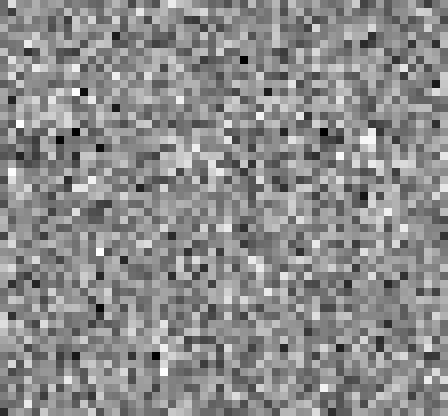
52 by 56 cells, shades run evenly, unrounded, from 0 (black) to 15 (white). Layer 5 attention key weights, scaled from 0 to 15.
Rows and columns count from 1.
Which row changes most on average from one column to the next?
23
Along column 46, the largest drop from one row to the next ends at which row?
6
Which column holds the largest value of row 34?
33
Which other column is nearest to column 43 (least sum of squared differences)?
8
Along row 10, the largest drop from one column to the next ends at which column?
3
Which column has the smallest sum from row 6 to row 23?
39
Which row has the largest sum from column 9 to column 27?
2
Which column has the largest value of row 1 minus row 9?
21
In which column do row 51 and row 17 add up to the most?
47
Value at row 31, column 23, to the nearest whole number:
9
